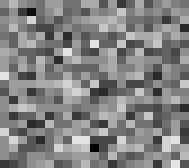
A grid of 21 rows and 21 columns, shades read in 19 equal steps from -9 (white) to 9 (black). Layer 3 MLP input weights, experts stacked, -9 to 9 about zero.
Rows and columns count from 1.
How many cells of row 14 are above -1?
10
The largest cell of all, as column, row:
11, 19
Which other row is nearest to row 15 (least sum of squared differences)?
9
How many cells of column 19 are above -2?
13
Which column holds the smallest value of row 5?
15
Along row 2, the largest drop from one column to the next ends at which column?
5
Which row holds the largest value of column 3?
2
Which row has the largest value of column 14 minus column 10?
1
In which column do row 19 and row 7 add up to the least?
8
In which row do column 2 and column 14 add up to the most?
21
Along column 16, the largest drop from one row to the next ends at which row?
12
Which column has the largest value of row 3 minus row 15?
17
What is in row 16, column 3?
-2
